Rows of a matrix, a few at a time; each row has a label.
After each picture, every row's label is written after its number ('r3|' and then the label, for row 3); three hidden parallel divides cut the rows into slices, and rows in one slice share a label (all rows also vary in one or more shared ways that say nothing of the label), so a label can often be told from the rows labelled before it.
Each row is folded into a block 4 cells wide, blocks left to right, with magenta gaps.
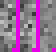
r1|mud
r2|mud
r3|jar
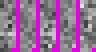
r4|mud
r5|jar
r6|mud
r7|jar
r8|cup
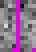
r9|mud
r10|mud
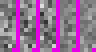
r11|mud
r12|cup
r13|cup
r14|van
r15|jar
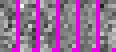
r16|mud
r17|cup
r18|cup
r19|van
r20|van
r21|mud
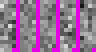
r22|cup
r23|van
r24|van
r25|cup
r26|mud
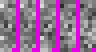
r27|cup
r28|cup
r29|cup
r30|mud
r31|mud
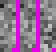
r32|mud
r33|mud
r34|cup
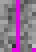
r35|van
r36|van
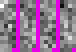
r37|cup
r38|mud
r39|cup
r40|mud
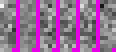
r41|cup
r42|jar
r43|cup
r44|cup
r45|cup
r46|mud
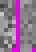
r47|mud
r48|jar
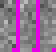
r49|van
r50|jar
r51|van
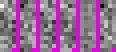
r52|cup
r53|mud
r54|cup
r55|cup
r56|van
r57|mud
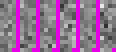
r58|van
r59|jar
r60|jar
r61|mud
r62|jar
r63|cup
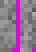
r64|van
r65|jar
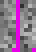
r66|jar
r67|mud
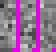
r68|mud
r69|cup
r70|jar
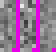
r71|jar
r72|cup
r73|van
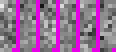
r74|cup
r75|van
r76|mud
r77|jar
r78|cup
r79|mud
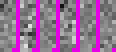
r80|van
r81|cup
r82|jar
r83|mud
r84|jar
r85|van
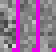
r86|cup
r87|van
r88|jar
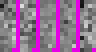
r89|mud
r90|cup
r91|van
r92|jar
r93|mud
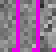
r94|van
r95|jar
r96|mud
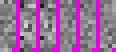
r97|jar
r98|mud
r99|mud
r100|van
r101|van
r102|jar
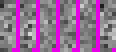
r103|mud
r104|mud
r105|van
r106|jar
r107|jar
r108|mud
